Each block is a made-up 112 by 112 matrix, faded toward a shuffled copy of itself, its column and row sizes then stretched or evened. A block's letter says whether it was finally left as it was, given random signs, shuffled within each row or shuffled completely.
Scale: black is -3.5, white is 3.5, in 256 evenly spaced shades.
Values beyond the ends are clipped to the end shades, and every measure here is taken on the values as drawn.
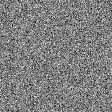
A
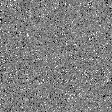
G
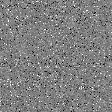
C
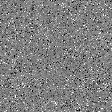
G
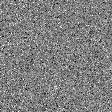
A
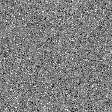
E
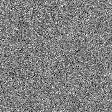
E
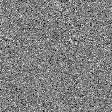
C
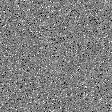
E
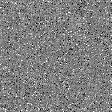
G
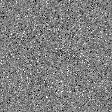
C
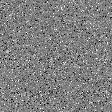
E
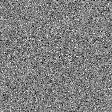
E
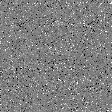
C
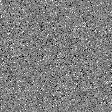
C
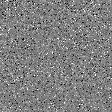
E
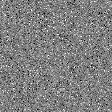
G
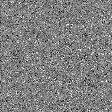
C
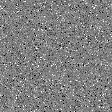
C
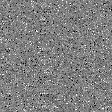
G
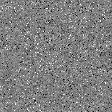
G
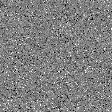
C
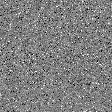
E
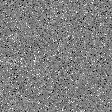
A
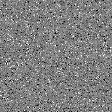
G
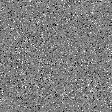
C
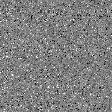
G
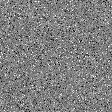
A
